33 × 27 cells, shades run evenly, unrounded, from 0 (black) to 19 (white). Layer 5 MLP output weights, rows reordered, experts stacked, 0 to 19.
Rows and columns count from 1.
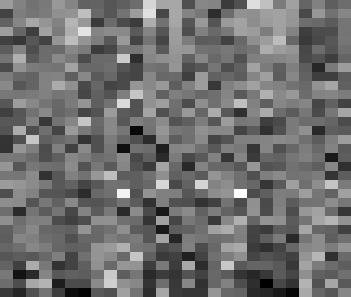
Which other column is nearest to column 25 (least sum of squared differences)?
11
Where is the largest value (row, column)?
22, 19
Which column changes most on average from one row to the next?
13
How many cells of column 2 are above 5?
28
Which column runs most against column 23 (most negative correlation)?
24
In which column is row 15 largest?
2
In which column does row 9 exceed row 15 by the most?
21
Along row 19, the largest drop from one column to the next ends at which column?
27
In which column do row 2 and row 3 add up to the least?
17
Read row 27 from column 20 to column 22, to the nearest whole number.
5 7 9
